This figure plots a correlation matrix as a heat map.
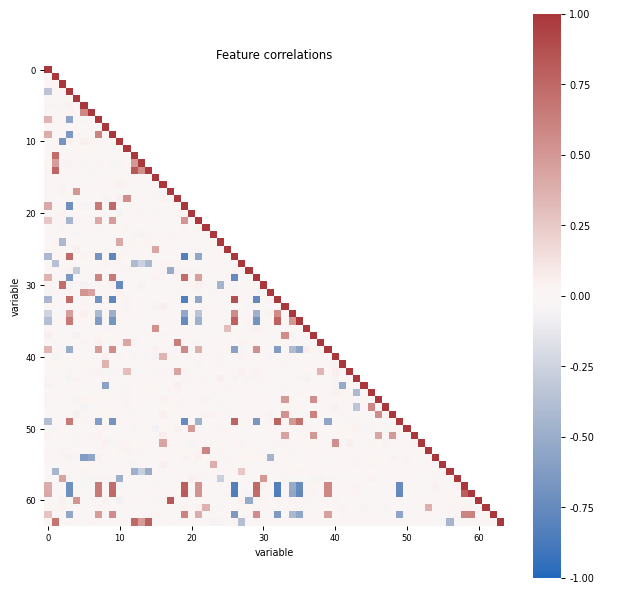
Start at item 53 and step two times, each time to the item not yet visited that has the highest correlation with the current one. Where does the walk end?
61
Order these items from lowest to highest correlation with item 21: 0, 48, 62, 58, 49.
49, 48, 0, 62, 58
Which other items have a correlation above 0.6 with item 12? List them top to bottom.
1, 14, 63
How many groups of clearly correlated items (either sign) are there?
14
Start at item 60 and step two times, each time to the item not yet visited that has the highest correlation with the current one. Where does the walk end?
4
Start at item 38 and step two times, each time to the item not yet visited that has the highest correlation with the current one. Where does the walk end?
11
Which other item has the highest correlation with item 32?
26
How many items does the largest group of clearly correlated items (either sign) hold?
16
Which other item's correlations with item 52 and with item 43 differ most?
40
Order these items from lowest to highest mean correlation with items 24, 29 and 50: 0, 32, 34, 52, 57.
32, 34, 57, 52, 0
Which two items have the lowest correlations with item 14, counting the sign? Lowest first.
56, 27
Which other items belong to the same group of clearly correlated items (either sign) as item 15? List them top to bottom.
25, 36
